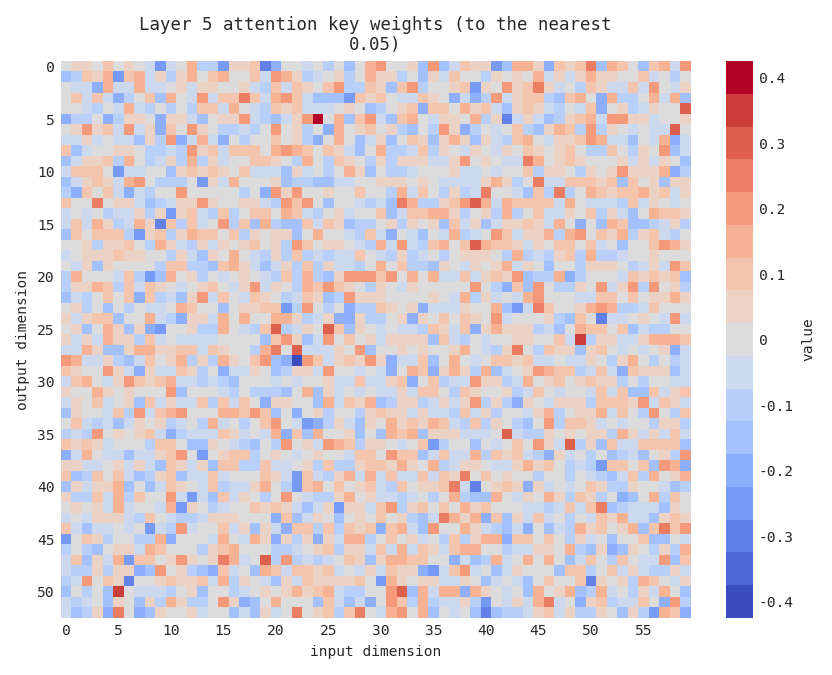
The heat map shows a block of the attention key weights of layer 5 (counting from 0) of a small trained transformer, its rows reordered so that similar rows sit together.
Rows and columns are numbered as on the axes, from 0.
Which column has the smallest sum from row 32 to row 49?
6
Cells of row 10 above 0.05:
10
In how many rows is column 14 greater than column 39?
25
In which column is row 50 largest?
5
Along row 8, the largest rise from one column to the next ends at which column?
12
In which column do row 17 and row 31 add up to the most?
39
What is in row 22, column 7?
-0.2
